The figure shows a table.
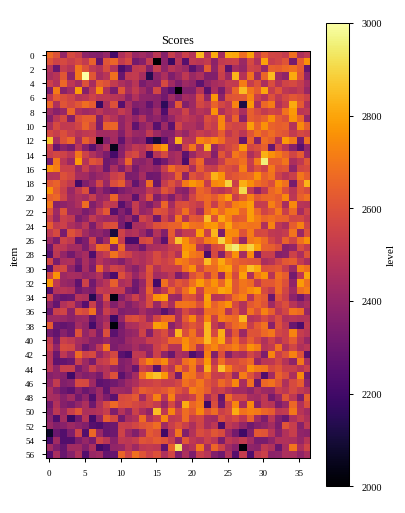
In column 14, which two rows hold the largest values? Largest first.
45, 43
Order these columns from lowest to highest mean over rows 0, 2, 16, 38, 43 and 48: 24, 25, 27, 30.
24, 30, 25, 27
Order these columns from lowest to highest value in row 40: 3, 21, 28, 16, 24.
3, 16, 28, 21, 24
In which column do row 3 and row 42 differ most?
5
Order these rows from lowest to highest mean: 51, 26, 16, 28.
51, 28, 16, 26
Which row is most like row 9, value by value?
36
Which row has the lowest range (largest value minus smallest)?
11
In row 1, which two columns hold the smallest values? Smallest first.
15, 17
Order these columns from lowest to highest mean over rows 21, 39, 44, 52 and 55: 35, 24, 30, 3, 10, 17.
10, 3, 35, 17, 30, 24
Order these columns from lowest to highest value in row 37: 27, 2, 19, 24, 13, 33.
2, 33, 13, 19, 24, 27
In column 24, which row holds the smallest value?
52
